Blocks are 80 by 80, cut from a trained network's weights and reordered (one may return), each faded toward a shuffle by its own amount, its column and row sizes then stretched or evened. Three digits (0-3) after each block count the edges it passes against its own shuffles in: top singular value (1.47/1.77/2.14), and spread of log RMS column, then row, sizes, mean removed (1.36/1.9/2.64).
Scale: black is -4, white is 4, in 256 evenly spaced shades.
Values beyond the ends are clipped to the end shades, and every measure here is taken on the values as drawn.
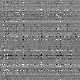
3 2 3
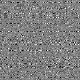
2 0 3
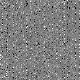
0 3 0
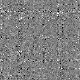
0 2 2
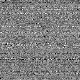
1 0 3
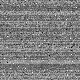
3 0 0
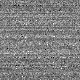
2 1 2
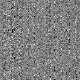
0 3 0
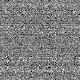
1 2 2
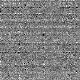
2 2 2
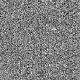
1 1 1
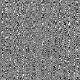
2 3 0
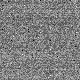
0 0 0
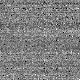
1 1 2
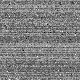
3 0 0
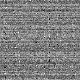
3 2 0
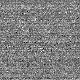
1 1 2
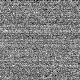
2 0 1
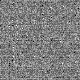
0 2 0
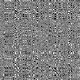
3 3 2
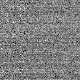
1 2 0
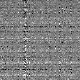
3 3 2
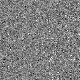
0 1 0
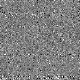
0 2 2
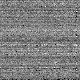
3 1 2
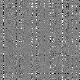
2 3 2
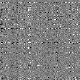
2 2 3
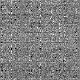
1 3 0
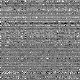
3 2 3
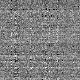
2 3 1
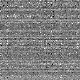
3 2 2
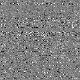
1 1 3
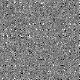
0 2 2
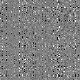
2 3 2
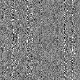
1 3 0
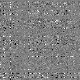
0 2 3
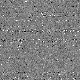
1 0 2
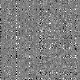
1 3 2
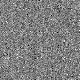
0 0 1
